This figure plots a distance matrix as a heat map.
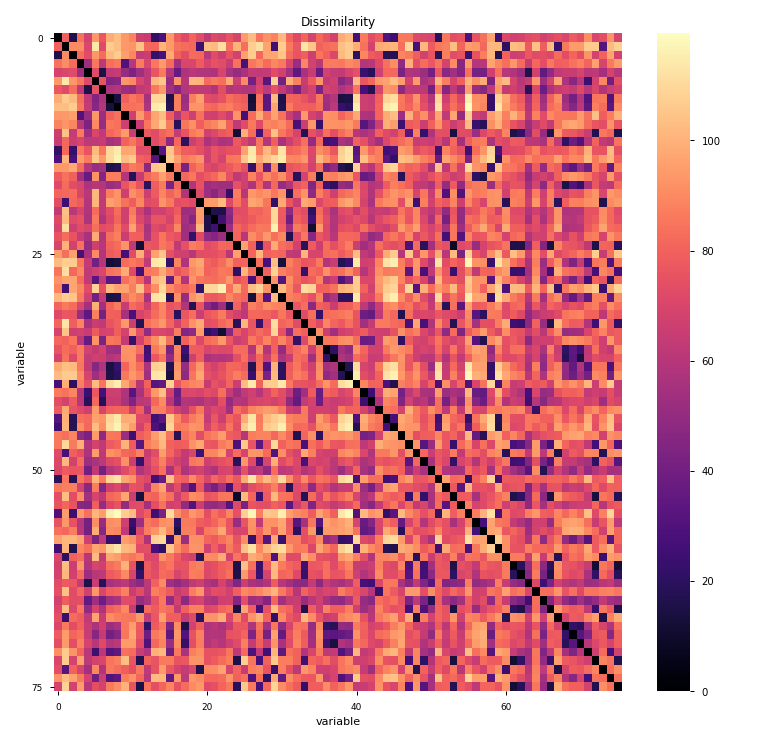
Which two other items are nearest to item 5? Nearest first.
71, 28
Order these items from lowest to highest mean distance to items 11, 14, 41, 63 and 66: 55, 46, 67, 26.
46, 55, 26, 67
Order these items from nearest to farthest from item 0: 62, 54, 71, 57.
62, 54, 57, 71
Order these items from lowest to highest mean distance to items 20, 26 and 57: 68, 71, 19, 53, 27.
71, 68, 53, 27, 19
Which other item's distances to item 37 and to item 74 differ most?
70
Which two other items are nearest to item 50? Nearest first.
65, 63
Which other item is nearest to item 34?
22
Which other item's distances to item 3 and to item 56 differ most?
25
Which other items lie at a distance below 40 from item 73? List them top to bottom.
1, 19, 29, 48, 60, 67
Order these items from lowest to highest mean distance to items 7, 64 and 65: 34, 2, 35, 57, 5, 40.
5, 34, 35, 57, 2, 40
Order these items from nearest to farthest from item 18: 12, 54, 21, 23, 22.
23, 54, 21, 22, 12
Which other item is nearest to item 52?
31
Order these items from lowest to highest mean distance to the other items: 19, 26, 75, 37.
37, 75, 26, 19
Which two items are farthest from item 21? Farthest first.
29, 1
